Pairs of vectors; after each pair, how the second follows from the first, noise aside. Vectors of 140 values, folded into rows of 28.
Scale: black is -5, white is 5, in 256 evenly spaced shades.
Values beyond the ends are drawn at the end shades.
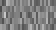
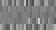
wrapped around, partly zeroed.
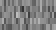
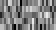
wrapped around, scaled up.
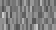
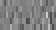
wrapped around, partly zeroed.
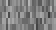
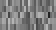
copied.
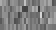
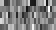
wrapped around, scaled up.
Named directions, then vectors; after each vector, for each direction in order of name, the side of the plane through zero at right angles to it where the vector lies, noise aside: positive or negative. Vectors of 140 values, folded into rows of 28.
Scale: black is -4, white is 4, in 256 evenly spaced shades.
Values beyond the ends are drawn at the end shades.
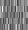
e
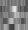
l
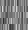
positive, positive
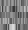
negative, negative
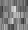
negative, positive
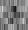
positive, negative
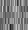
positive, positive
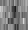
positive, negative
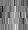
negative, positive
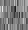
positive, negative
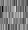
negative, positive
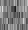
positive, negative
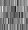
positive, negative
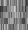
negative, positive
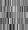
positive, positive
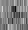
positive, negative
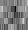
positive, negative
